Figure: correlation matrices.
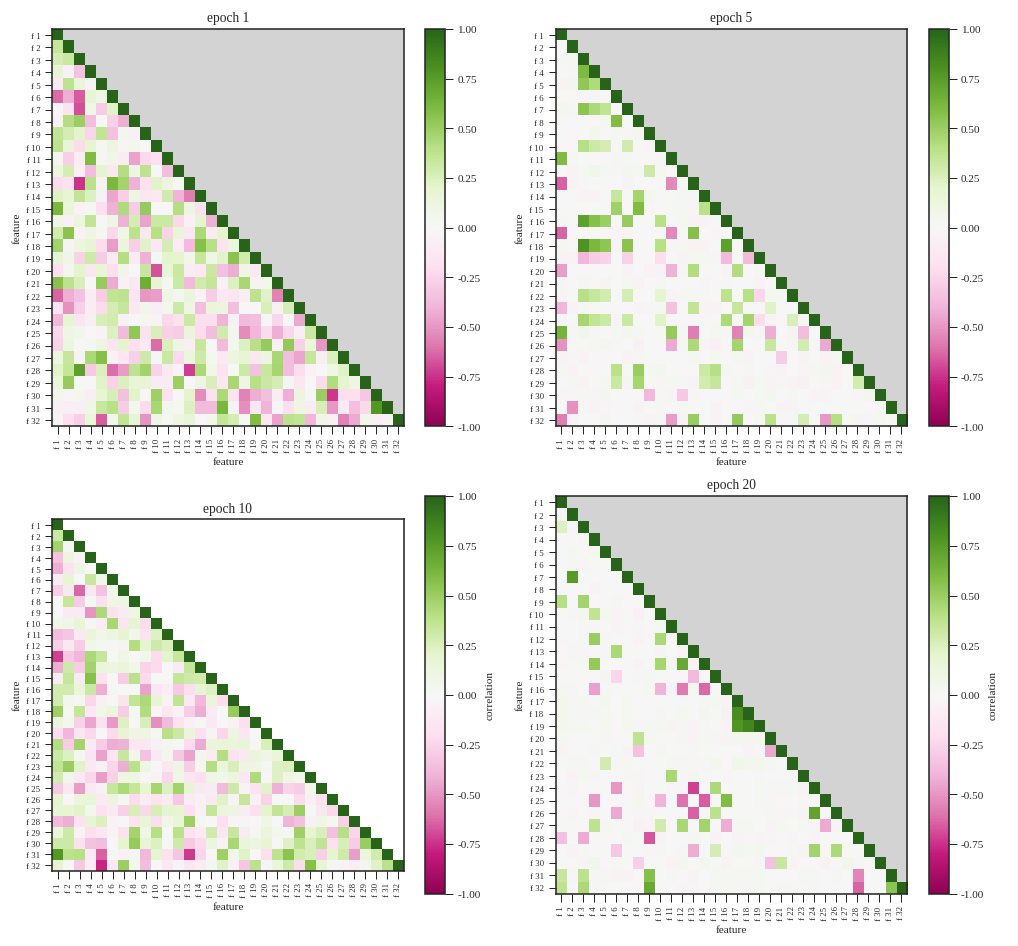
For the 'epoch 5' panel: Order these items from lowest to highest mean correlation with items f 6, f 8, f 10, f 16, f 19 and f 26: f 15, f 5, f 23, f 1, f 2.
f 1, f 2, f 23, f 5, f 15
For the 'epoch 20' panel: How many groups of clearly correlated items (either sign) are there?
8
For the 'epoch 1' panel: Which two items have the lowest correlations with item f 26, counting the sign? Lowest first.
f 30, f 10
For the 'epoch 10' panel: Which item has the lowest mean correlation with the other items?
f 5
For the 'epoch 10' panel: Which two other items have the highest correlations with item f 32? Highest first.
f 24, f 7
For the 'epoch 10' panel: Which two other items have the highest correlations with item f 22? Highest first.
f 31, f 16
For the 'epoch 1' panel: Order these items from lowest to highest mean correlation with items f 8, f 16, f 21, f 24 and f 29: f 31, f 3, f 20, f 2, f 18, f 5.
f 18, f 20, f 31, f 3, f 5, f 2
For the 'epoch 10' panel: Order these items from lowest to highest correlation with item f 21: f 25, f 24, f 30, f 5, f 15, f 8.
f 25, f 5, f 8, f 30, f 15, f 24
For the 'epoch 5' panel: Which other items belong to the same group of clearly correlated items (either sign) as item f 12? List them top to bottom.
f 9, f 30
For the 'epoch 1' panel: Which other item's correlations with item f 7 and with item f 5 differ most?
f 32
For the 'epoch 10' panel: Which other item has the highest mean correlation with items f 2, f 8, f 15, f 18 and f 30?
f 23
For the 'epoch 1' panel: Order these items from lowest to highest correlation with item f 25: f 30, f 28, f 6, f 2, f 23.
f 23, f 28, f 2, f 6, f 30
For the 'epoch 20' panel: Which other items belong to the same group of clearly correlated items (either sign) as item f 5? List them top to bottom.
f 22
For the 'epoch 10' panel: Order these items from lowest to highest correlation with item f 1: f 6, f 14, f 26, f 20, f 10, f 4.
f 14, f 4, f 20, f 6, f 10, f 26
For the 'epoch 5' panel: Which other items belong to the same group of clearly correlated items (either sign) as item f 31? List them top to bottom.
f 2
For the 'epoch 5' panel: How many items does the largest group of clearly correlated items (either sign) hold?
10
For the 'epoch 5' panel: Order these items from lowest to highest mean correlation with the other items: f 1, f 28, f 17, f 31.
f 1, f 31, f 17, f 28
